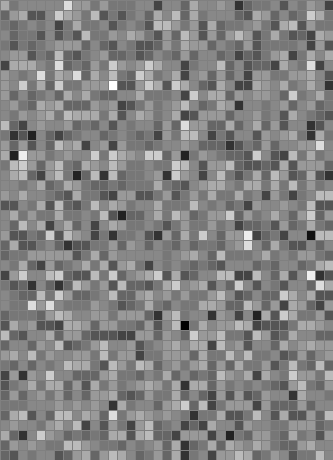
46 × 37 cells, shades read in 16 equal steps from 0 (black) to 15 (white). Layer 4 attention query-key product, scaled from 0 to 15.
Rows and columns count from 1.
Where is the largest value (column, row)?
13, 9
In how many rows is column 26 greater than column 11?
17
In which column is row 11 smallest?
27
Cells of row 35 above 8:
16
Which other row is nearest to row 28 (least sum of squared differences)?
7
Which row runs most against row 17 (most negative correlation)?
19
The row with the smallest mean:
14
